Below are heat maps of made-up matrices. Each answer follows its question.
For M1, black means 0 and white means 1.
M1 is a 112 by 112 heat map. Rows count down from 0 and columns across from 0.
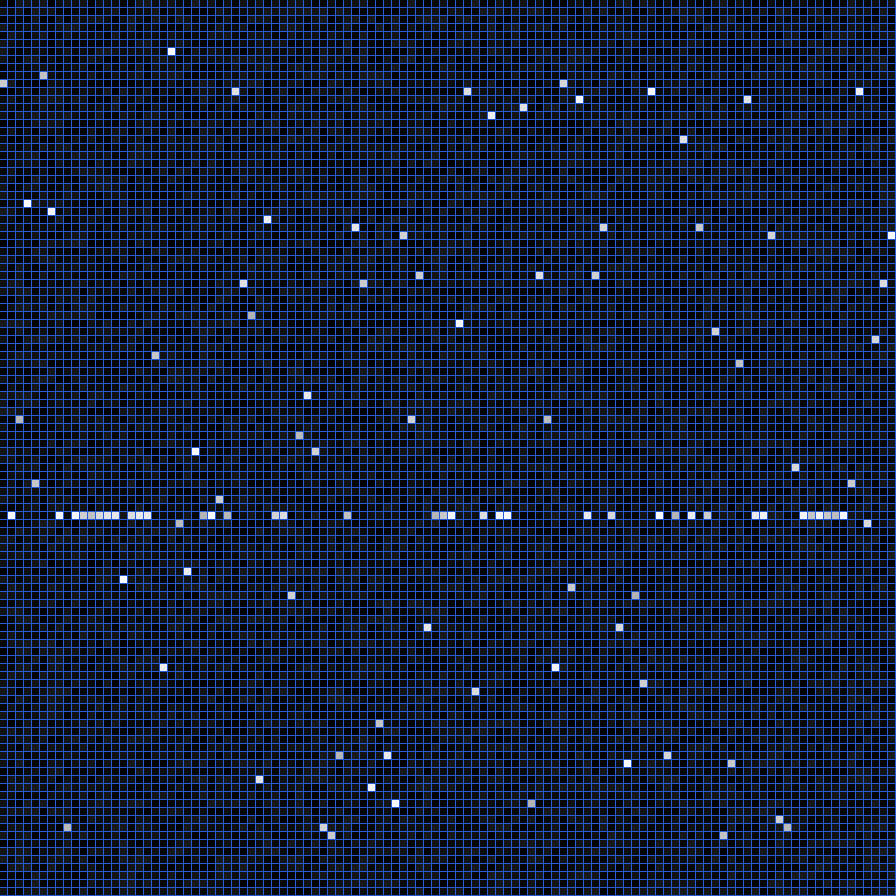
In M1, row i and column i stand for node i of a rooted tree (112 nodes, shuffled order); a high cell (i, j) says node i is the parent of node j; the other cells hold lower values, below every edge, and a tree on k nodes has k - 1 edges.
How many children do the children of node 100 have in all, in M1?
1
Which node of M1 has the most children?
64
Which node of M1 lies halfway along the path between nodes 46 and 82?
103
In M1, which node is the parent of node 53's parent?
95
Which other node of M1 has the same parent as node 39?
24
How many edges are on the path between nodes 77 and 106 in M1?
5
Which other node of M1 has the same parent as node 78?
91
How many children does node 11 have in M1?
4
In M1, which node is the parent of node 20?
83
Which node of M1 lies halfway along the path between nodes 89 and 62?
104
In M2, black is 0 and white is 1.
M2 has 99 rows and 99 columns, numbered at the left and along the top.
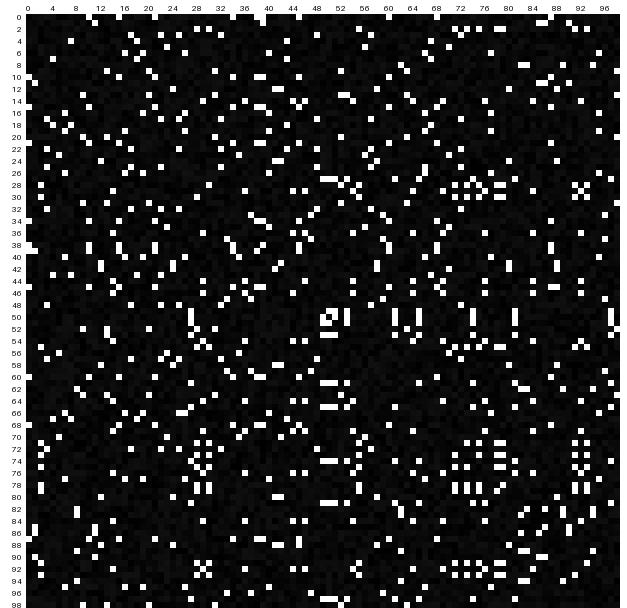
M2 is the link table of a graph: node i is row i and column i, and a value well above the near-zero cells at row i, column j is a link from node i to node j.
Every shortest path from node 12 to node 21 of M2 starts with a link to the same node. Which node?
node 88
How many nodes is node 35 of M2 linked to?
4
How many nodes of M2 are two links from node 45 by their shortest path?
7
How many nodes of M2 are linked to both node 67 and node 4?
3
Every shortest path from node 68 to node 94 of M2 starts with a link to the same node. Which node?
node 39
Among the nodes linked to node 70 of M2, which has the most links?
node 42
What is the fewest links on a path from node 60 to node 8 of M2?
5
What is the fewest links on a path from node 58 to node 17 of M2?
7
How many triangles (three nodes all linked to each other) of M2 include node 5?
3
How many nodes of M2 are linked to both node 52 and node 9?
5
